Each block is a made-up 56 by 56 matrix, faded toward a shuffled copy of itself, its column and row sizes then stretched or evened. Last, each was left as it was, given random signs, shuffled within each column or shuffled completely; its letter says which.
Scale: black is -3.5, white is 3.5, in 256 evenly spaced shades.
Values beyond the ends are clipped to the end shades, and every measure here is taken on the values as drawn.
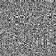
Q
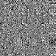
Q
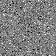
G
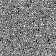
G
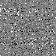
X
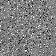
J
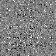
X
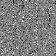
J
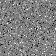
G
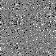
X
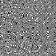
Q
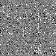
X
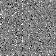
J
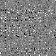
X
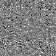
X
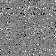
X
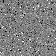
G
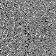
J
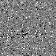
X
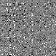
Q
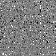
X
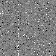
J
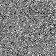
G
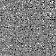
X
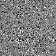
X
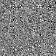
X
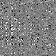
Q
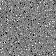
G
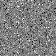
J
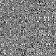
Q
